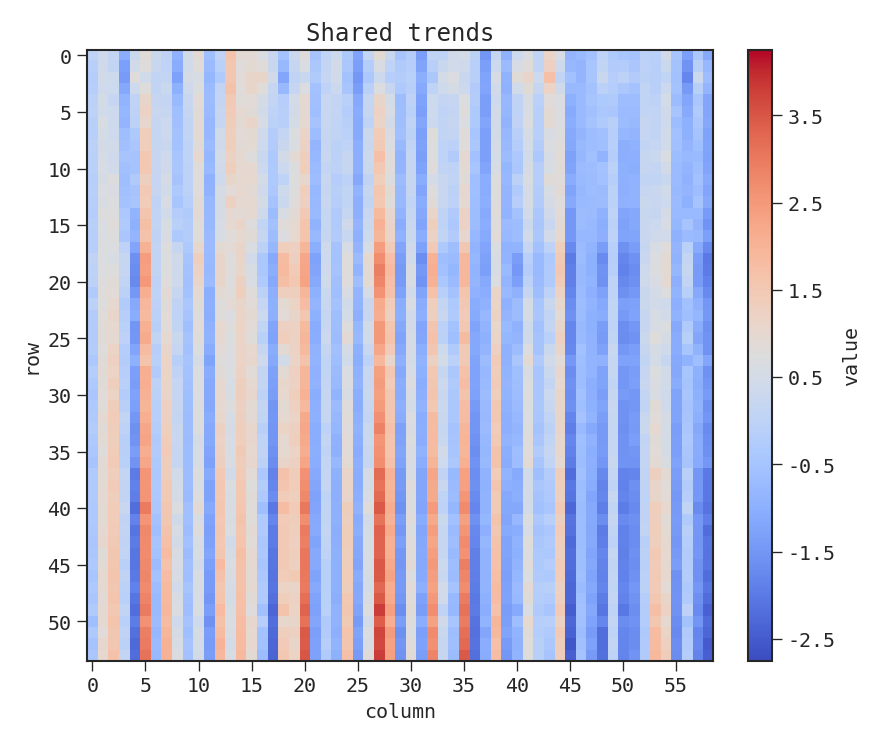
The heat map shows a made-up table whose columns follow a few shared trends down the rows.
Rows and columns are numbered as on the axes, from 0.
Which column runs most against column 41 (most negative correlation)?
10
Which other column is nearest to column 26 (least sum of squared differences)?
30
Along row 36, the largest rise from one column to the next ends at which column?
5
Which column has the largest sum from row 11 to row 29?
27
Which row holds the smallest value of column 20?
2
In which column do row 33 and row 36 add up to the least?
45
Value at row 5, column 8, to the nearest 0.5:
-0.5
